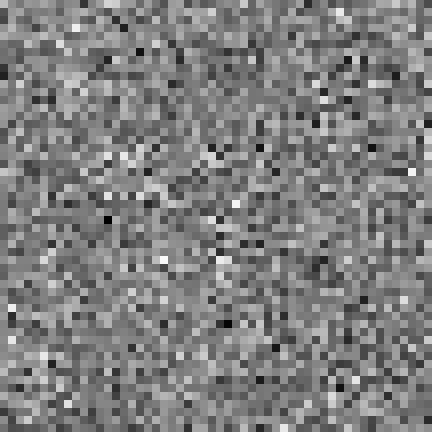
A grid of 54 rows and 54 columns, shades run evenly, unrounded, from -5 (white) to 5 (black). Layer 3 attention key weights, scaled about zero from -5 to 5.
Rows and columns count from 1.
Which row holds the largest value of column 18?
7
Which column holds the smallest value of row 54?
36
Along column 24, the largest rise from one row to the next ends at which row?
51
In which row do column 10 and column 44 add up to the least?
4
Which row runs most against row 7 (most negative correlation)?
5
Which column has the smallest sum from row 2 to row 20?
9
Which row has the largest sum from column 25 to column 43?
48
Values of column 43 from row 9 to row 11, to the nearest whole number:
3 0 0
